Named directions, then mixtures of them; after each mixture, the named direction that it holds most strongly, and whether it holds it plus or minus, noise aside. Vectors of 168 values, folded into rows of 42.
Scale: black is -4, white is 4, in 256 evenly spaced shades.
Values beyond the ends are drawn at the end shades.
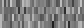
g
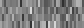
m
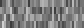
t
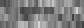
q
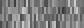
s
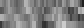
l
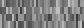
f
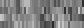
l, plus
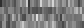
q, plus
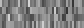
t, minus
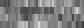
q, plus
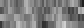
l, plus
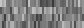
t, minus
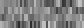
m, plus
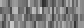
t, minus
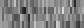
s, minus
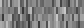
s, minus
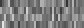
t, plus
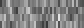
t, plus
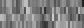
l, plus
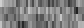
q, minus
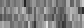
l, minus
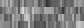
q, minus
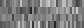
m, minus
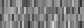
g, minus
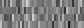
g, plus
